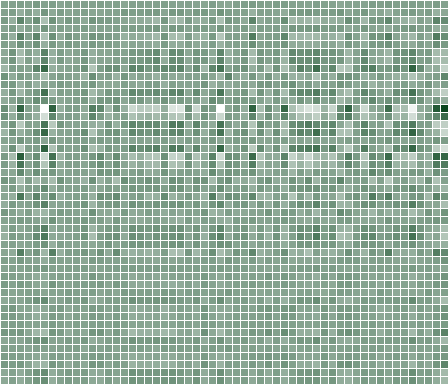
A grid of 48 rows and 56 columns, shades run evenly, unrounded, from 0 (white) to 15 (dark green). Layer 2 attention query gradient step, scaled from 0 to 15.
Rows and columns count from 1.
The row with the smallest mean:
14
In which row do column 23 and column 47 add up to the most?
9
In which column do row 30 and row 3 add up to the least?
43
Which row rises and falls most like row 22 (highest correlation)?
25
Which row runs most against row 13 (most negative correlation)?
27
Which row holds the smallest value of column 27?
23
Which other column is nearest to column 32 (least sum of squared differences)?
55
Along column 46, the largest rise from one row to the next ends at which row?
16
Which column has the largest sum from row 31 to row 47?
56
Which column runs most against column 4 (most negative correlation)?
45
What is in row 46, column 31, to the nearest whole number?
7
